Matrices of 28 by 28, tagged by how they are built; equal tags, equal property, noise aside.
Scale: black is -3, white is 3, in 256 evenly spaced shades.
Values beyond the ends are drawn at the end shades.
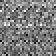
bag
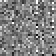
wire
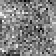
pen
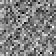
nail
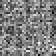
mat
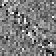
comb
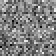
bag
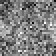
pen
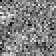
pen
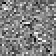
comb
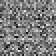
bag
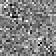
comb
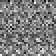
bag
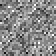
nail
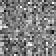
mat
